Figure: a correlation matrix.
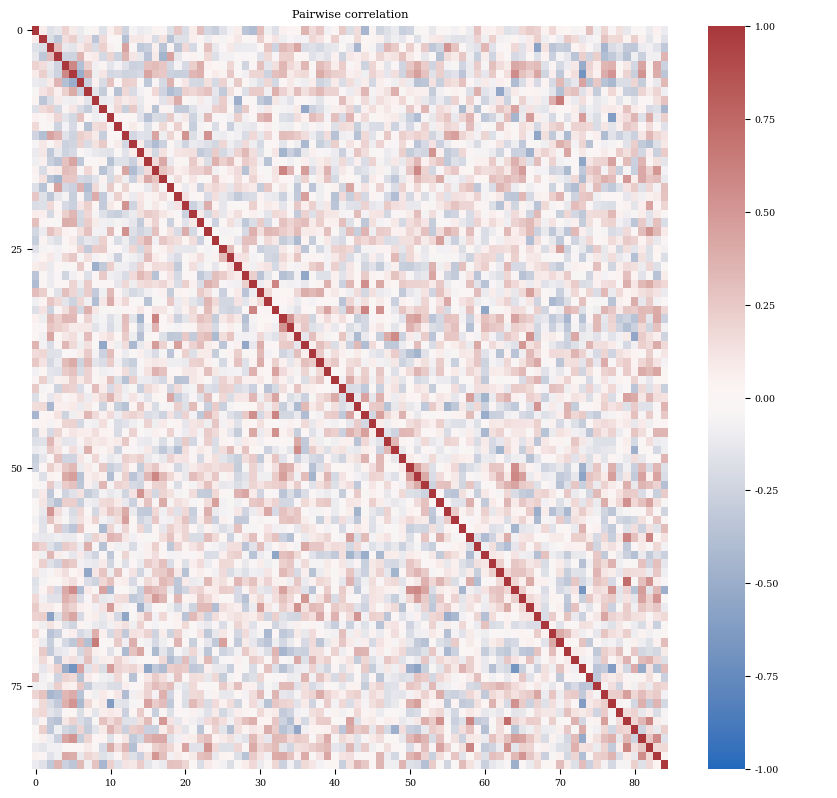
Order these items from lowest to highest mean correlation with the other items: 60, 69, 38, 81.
60, 69, 38, 81
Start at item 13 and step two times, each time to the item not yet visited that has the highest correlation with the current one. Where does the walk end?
8
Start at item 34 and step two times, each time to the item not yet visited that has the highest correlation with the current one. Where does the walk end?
16
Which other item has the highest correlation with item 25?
70
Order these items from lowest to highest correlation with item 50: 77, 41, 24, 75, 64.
41, 24, 75, 77, 64
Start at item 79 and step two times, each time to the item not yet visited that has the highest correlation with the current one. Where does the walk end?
82
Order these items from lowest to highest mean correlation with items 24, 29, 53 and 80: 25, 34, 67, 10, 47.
34, 47, 25, 10, 67
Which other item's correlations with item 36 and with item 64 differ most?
9
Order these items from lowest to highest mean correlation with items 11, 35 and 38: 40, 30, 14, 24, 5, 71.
24, 14, 71, 40, 5, 30
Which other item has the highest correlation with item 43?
67
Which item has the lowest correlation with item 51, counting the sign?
73
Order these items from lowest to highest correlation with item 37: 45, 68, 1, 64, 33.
64, 33, 45, 68, 1
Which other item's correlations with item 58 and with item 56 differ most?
79
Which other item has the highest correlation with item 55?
2
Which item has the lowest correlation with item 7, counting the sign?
62
